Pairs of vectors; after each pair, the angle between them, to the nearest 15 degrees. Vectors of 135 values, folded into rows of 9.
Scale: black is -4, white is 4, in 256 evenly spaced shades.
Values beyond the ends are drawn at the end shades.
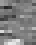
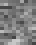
45 degrees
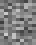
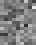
105 degrees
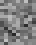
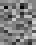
105 degrees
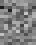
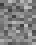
60 degrees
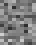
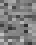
15 degrees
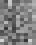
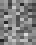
135 degrees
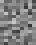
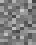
45 degrees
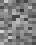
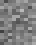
165 degrees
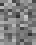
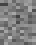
75 degrees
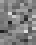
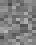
120 degrees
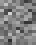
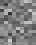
165 degrees
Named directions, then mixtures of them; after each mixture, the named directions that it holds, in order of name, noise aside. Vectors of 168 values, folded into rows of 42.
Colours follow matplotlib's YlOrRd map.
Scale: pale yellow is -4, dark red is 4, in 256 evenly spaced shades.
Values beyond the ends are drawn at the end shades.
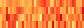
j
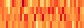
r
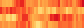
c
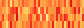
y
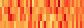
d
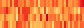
c, y.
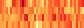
c, r.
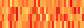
y.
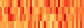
d.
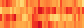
c.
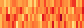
j, r.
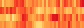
c.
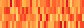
d, y.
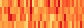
d.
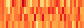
r.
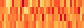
r, y.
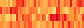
c, y.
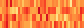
c, y.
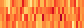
j, r.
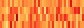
y.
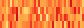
y.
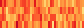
d, j.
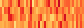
d.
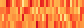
r, y.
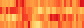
c.
